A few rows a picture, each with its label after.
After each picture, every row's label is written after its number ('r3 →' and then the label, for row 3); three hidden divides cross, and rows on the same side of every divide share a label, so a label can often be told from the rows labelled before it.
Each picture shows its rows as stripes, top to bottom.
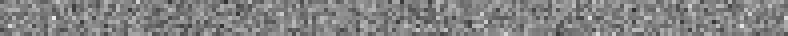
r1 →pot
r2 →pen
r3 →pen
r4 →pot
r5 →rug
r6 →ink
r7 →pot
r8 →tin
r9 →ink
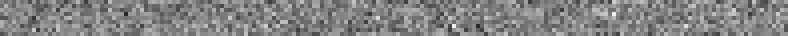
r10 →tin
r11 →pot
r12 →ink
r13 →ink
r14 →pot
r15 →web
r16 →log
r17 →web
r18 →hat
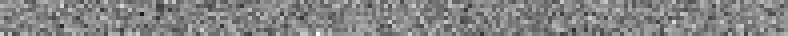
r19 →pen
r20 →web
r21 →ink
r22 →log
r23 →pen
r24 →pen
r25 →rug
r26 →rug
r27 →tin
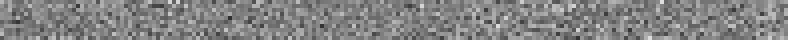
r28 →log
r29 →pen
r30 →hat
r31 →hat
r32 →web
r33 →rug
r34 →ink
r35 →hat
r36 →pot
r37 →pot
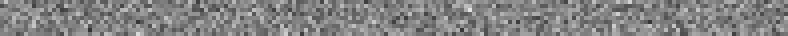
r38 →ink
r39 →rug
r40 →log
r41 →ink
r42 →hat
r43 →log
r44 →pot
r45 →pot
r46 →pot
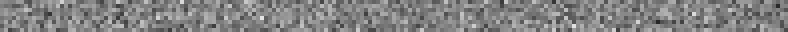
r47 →web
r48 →rug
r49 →ink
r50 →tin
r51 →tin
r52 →ink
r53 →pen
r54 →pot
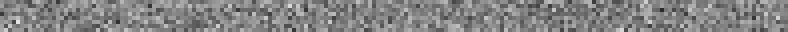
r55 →hat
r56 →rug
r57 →pot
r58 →rug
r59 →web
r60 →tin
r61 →pen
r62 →ink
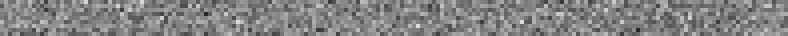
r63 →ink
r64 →pot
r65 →tin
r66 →pen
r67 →hat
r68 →log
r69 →web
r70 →hat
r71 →pot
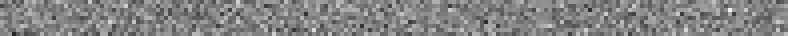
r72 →log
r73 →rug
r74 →ink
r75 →pot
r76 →log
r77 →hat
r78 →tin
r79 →web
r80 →hat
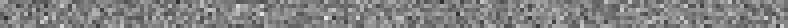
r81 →pot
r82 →log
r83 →tin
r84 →tin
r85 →hat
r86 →log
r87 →pen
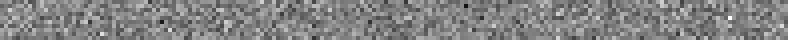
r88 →tin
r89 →ink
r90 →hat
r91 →log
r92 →ink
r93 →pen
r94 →pot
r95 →log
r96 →hat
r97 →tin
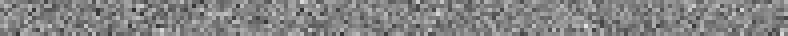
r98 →tin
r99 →pot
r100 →pot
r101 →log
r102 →ink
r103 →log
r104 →pen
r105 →rug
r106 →rug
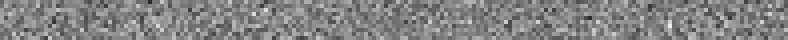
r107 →rug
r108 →pot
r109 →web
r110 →pen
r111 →log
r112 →log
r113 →tin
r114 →hat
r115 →pot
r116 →pot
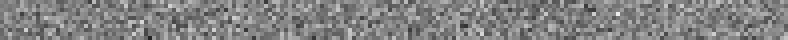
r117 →rug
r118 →hat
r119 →tin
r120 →pen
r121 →log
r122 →ink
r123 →pot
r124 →rug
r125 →pot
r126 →rug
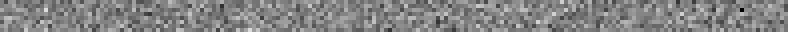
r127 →hat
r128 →pen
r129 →web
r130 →rug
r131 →ink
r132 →tin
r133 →pen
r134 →tin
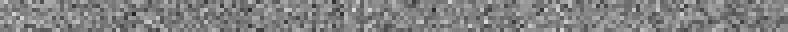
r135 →pot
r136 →hat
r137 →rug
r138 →pen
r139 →ink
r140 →web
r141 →rug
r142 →pot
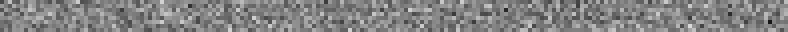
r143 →tin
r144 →web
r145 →tin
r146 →hat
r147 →rug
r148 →log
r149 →pot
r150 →pot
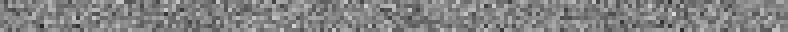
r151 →pen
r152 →hat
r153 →rug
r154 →hat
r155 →tin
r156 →pen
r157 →pen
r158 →ink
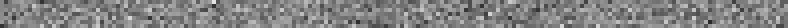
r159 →pot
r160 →log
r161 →ink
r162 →hat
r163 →rug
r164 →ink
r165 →rug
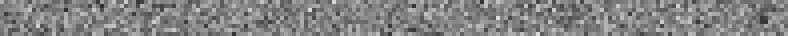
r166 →log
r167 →ink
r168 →ink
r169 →rug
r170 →tin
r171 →tin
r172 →pot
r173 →rug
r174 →pot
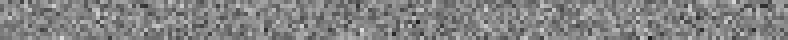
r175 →log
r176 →tin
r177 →ink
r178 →pot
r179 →ink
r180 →hat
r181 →tin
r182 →ink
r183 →pot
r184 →pen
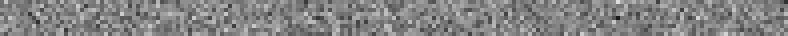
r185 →ink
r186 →log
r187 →web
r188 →hat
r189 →hat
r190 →tin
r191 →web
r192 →web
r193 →web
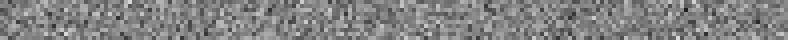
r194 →tin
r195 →hat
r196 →rug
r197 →tin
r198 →rug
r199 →log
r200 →web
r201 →web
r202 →rug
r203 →ink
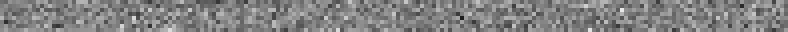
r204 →pot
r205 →pen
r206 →tin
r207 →hat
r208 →pen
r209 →tin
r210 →hat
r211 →hat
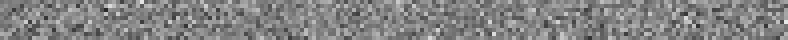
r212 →pot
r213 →log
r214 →tin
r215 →pot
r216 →tin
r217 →log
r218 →ink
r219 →hat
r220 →hat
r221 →log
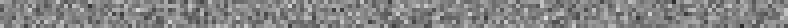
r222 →ink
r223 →tin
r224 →pot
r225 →rug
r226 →rug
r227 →pen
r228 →web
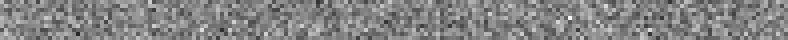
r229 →web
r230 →log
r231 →pot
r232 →pen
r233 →pen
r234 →rug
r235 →hat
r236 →pot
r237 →web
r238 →ink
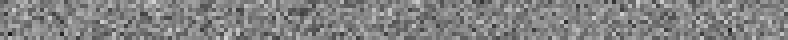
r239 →log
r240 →ink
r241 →pen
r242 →log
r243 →pot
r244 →hat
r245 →web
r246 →log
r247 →rug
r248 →pen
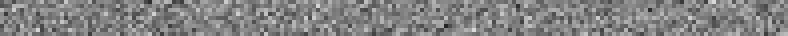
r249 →rug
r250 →ink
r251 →log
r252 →log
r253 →ink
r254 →web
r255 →pot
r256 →rug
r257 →ink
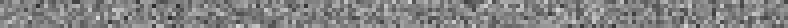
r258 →web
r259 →web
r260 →pen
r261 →pen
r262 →ink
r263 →web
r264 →tin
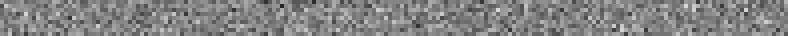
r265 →ink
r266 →tin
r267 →ink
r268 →rug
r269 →rug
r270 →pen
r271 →rug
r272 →log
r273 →pot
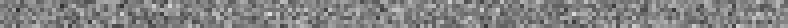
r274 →web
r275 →tin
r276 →rug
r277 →pen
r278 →hat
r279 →rug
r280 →rug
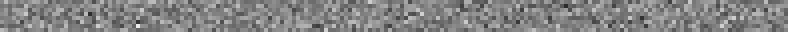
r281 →hat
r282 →tin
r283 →ink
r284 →pot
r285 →tin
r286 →hat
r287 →rug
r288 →pen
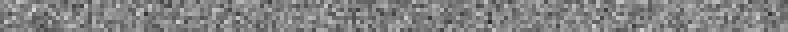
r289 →ink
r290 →web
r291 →web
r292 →pot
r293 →ink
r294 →rug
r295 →pot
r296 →pot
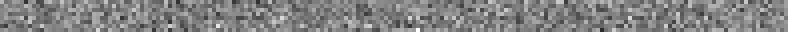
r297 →pen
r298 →pot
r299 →web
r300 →ink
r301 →ink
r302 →ink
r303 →hat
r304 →ink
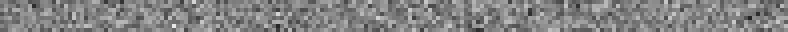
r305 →tin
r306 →pot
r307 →ink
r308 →tin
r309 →log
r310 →web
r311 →pen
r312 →tin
